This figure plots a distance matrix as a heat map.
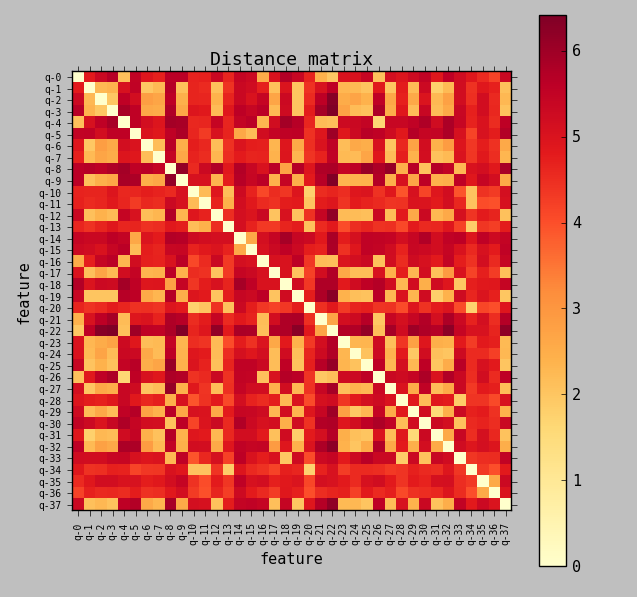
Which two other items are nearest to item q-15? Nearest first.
q-5, q-14
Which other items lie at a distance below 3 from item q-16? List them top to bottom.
q-0, q-4, q-21, q-22, q-26
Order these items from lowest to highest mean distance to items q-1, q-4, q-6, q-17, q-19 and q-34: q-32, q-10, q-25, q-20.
q-25, q-32, q-20, q-10
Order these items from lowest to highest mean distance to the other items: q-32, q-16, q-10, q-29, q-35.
q-29, q-32, q-10, q-16, q-35
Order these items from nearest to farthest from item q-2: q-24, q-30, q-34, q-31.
q-31, q-24, q-34, q-30
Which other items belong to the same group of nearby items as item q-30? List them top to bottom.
q-8, q-18, q-28, q-33
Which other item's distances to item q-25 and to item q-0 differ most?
q-22
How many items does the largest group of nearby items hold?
17
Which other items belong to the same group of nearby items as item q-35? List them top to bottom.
q-36
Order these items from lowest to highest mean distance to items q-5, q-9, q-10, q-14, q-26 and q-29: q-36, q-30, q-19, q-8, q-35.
q-19, q-36, q-35, q-30, q-8
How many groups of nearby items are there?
6
